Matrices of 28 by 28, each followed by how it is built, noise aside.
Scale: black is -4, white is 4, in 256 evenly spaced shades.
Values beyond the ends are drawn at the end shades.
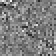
block diagonal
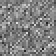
Hankel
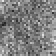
smooth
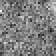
smooth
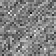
Hankel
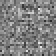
blocks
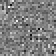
block diagonal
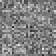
blocks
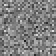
blocks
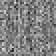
blocks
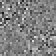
block diagonal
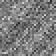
Hankel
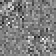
block diagonal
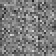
repeating rows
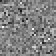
block diagonal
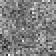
smooth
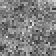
smooth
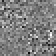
block diagonal
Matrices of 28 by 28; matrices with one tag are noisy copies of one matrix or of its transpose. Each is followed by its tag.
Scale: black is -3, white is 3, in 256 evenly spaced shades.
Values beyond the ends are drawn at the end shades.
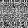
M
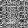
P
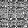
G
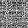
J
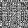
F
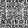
P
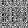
J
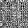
F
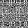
M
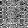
P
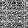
J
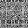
P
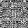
F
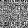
M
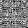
F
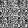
G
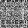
P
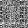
P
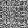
P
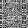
M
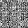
F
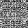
F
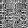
M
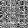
P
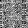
M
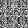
G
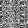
P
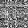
G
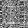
P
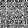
P
